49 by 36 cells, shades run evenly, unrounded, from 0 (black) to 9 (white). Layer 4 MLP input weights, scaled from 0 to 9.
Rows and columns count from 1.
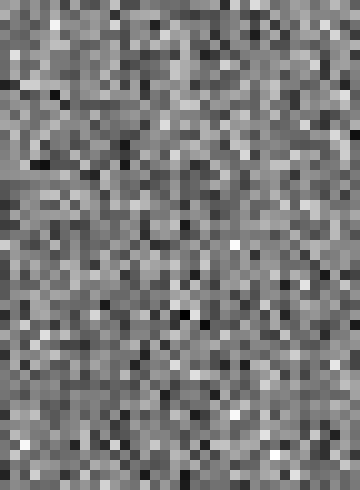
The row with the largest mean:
13
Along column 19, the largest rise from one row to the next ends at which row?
33
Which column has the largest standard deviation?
19
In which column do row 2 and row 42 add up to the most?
24
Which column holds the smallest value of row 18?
10
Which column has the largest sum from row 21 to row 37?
18
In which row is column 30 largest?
48
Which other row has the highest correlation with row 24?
23
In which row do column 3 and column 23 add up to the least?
37
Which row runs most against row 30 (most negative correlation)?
25
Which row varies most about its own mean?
45
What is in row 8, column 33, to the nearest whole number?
2
